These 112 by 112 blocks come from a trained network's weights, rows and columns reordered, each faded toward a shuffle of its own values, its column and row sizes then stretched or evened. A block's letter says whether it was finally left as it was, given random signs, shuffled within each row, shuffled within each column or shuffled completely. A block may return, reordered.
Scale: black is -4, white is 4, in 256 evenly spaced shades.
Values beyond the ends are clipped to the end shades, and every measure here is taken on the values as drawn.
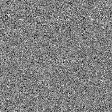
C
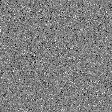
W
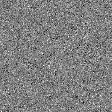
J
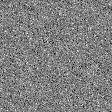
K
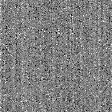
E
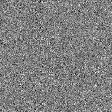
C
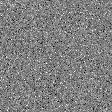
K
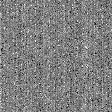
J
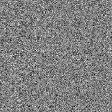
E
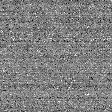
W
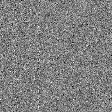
J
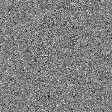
J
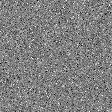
K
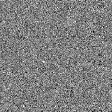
E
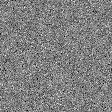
K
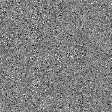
J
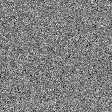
W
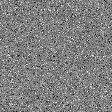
W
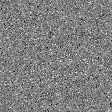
K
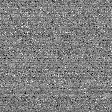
W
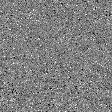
W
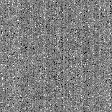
J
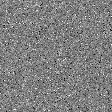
K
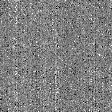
E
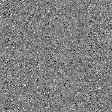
J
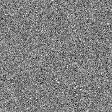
J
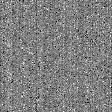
J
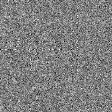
C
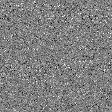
W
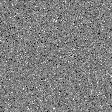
K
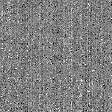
E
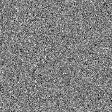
J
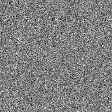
C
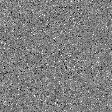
C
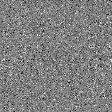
C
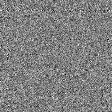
C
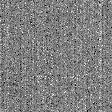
J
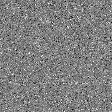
W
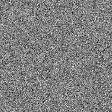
J
